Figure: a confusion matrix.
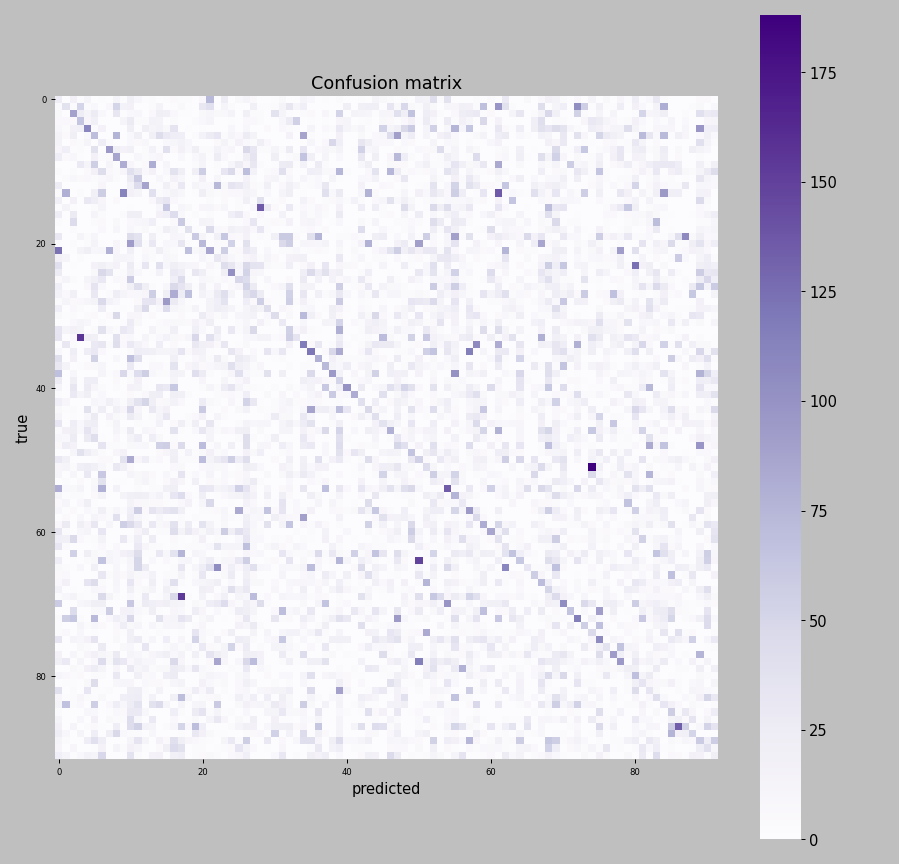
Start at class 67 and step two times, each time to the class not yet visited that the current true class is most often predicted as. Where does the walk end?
74
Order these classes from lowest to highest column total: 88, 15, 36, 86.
88, 86, 36, 15
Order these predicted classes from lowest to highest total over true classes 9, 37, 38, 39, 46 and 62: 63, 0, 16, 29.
63, 29, 16, 0
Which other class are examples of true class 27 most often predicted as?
16
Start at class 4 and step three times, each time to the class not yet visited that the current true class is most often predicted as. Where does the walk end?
25
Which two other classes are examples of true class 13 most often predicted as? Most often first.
61, 9
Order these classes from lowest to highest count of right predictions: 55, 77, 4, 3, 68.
68, 3, 55, 77, 4
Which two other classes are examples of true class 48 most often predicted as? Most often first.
89, 82
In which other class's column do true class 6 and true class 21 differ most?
0
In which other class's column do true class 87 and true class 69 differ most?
86
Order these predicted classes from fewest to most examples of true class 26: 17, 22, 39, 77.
77, 22, 17, 39
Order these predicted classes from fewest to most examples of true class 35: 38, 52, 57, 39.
38, 52, 39, 57
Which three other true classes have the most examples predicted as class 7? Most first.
21, 71, 24
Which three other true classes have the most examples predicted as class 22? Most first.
65, 78, 12
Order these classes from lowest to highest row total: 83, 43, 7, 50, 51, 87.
83, 51, 7, 43, 50, 87
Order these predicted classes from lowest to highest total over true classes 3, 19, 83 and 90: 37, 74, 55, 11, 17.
37, 74, 11, 17, 55
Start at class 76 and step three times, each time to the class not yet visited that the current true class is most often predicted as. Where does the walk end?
10
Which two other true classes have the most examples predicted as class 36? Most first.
19, 87
